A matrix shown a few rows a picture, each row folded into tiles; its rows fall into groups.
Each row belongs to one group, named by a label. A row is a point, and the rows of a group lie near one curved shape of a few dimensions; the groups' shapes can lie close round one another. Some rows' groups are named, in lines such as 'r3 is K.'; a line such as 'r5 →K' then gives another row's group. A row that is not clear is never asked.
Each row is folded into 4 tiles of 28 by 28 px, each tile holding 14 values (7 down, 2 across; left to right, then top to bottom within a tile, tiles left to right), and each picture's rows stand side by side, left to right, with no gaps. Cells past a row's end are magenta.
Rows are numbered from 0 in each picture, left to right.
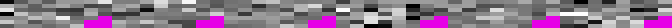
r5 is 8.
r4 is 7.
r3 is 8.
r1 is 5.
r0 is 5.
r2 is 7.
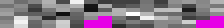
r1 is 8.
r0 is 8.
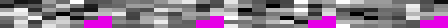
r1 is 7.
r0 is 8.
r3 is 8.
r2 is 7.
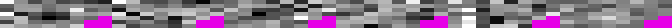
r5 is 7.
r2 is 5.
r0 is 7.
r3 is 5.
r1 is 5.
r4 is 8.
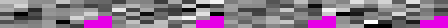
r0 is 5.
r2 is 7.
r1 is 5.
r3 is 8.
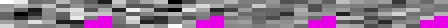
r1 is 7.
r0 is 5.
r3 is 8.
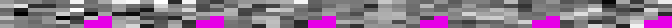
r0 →7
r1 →8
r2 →7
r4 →8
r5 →5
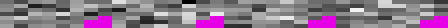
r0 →7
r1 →8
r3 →7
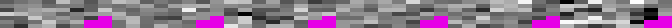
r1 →7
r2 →8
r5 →5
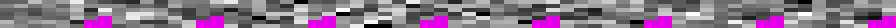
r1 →5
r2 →8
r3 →8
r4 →5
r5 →5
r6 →5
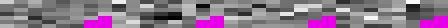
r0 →8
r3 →8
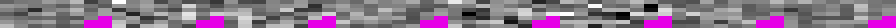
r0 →5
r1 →8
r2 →8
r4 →5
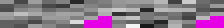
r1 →8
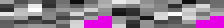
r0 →5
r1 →8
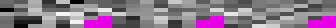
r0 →8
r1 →8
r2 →8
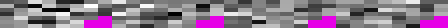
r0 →7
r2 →8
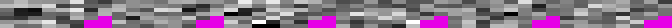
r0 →5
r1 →7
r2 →8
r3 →8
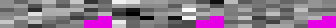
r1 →8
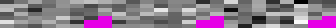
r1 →5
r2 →8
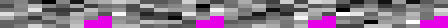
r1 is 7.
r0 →5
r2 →5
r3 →8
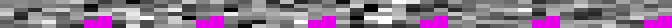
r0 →7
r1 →8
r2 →8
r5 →5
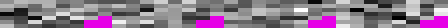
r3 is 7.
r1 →5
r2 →5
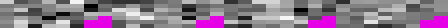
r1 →8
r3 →8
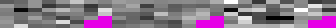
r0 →7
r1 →5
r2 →7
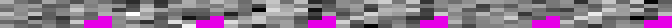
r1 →5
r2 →5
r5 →5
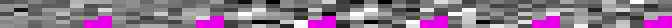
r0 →7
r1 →5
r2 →5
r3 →5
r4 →8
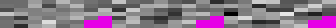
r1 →7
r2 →7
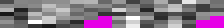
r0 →8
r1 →8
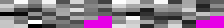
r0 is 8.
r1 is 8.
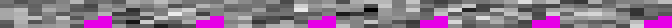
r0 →8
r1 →8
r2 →7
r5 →5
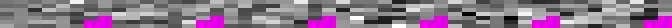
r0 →8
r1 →5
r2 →7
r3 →7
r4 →5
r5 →5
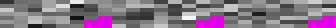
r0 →8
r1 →5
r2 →5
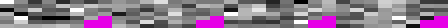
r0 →7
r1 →8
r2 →5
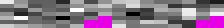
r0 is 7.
